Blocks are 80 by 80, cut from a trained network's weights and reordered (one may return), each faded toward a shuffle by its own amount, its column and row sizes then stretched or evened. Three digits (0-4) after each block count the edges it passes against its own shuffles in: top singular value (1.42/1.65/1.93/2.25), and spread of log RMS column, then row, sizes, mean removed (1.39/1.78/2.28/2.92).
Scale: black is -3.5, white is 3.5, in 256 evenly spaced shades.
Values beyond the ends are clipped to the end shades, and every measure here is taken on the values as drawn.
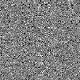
2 1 2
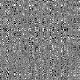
3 4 2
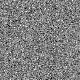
0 0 0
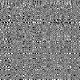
4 2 4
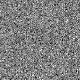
1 1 0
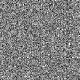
2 0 1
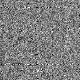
1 1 2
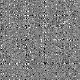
1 3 3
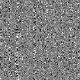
1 3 2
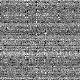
4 2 2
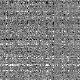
3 4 3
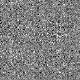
0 1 3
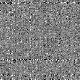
1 1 3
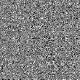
2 2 2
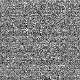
1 3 0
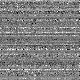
4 0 4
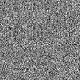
3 1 1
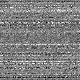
4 0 4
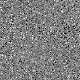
1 2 1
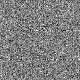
1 0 1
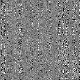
2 4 1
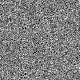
1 1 0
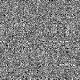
2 0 2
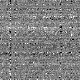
2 2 3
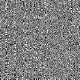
2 3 1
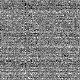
3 3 2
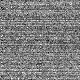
4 1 1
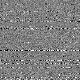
2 0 4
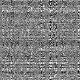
4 4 1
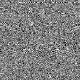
2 0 3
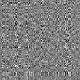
4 4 3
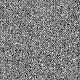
0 0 1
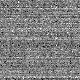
3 0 2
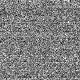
0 1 0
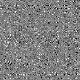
2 2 3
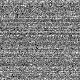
3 0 2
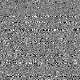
2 0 4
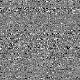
1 1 4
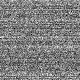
3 0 1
